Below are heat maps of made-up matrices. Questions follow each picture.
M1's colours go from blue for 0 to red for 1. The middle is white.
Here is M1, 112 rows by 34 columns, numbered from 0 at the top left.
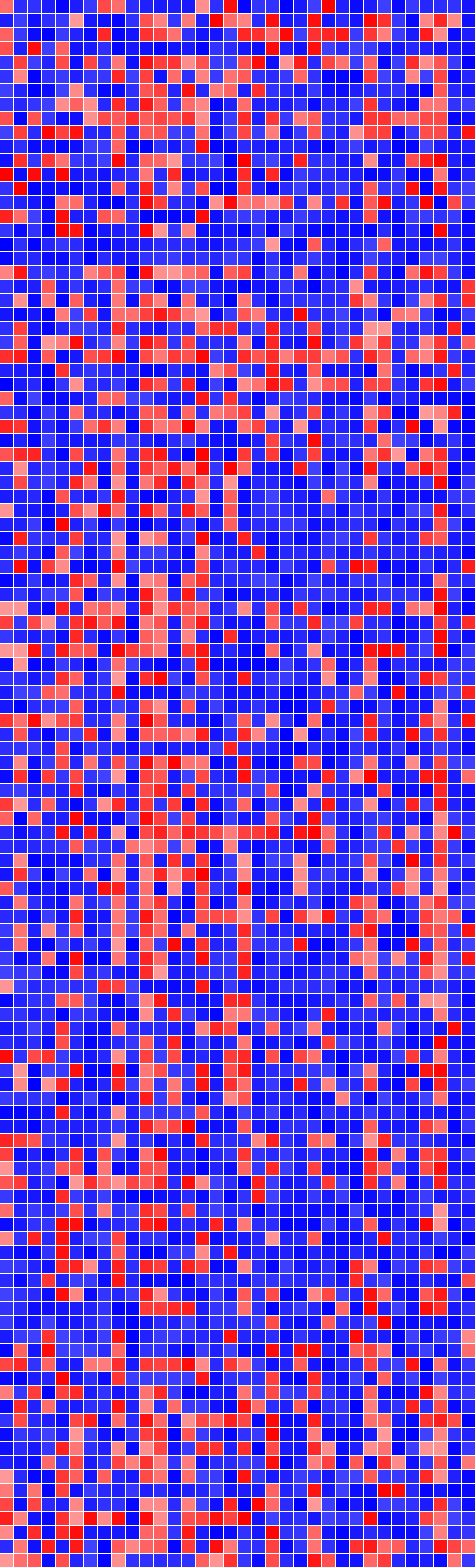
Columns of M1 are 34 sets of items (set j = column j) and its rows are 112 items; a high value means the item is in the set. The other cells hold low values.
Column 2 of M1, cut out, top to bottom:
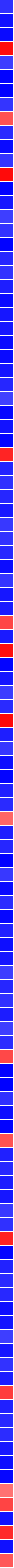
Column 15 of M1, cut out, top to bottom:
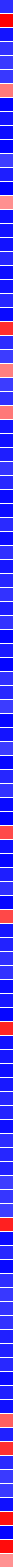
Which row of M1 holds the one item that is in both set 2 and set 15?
111
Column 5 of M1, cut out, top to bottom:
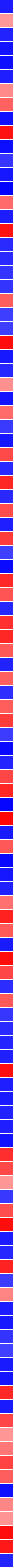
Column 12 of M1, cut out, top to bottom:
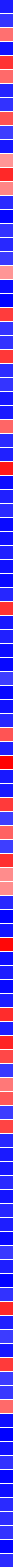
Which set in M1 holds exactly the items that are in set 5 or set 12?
10
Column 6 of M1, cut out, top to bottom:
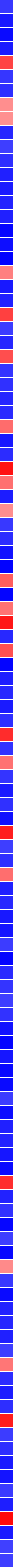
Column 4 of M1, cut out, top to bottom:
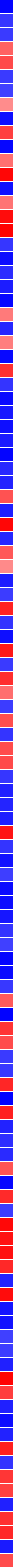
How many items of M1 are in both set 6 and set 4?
9
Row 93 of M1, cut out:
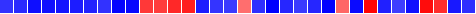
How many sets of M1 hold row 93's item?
9
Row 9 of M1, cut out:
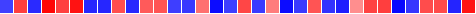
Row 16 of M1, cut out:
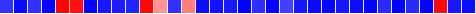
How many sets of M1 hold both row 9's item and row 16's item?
5
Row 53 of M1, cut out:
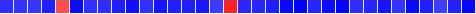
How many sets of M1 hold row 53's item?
2
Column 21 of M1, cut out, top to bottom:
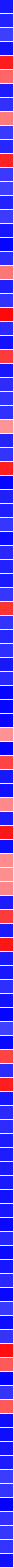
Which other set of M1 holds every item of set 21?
8
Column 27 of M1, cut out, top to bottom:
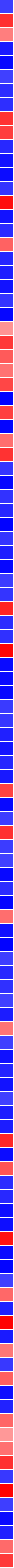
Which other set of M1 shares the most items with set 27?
19
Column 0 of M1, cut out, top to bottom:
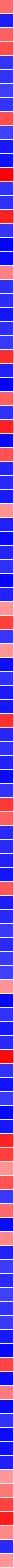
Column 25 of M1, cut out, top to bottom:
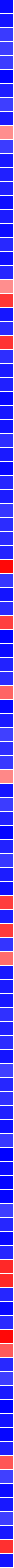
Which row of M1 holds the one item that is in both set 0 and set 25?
44
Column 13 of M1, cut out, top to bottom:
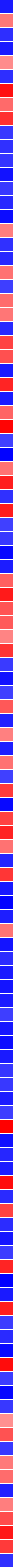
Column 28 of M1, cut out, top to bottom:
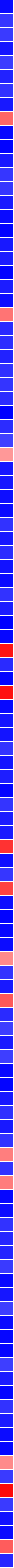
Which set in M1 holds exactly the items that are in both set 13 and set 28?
9
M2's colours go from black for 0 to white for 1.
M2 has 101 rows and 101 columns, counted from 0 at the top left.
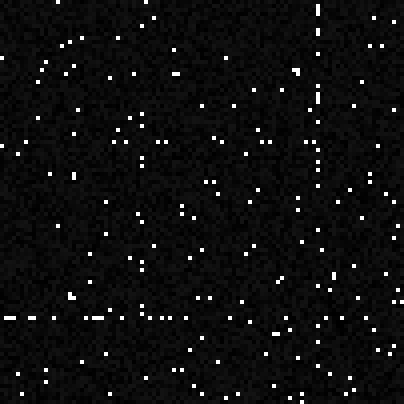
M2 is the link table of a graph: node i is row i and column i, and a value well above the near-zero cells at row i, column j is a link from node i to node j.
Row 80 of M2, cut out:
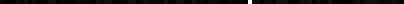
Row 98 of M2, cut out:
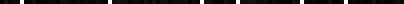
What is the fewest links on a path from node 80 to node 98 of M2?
3
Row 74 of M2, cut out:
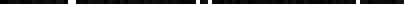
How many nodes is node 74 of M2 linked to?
5
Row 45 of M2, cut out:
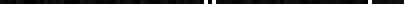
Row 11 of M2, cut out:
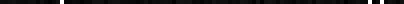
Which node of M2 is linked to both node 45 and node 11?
node 92
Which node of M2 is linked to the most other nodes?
node 79
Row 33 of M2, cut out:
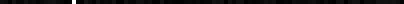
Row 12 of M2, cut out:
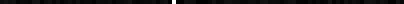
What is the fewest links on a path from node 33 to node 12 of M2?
3
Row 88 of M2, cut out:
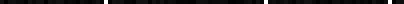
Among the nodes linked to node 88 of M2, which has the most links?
node 26
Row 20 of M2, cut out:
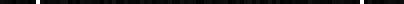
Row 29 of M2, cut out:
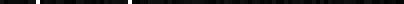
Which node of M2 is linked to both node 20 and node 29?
node 9
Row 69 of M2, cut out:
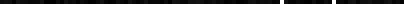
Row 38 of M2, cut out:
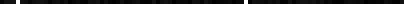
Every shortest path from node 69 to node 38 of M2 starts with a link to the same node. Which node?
node 70
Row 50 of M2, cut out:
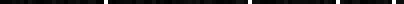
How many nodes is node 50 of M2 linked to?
4
